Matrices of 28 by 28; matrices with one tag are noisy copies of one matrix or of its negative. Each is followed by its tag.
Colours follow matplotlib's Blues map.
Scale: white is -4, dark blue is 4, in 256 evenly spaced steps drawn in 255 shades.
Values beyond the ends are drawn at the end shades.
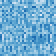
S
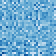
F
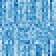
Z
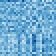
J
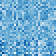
F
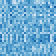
S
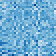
F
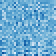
F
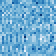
S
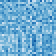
J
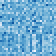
J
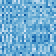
S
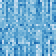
Z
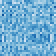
S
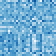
J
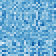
F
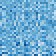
F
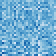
F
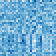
J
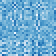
F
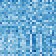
J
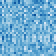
S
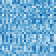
S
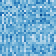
S
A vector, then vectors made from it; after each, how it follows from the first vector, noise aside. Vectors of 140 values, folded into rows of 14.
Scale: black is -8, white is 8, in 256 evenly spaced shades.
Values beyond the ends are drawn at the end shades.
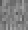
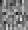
scaled up.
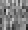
reversed, scaled up.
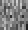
reversed, scaled up.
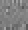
reversed, partly zeroed.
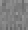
negated, shrunk.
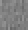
negated, shrunk.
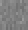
negated, shrunk.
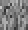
reversed, scaled up.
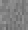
negated, shrunk.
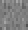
reversed, partly zeroed.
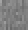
negated, shrunk.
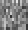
reversed, scaled up.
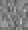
wrapped around, negated.
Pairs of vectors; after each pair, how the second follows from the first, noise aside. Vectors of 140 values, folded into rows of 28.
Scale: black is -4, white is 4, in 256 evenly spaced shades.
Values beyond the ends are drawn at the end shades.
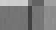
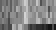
reversed, negated.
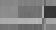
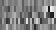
sign-scrambled.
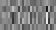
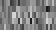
sign-scrambled.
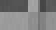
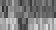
reversed, negated.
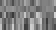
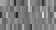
reversed, negated, partly zeroed.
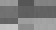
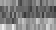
copied.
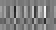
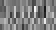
negated.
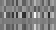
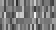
sign-scrambled.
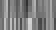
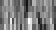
copied.
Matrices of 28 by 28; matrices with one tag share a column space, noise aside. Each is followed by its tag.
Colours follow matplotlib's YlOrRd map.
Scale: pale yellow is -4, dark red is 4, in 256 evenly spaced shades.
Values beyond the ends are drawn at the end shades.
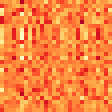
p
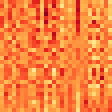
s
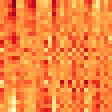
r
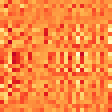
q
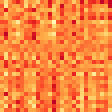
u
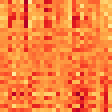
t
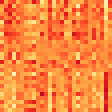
u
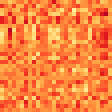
p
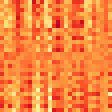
t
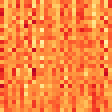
s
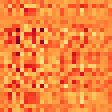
q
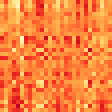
r
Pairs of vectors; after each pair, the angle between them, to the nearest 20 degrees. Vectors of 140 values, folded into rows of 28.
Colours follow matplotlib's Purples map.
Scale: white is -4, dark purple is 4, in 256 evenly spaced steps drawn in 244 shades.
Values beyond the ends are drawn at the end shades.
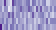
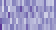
40 degrees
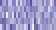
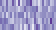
40 degrees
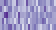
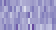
60 degrees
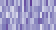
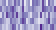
160 degrees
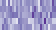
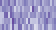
80 degrees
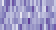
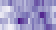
100 degrees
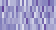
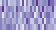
20 degrees
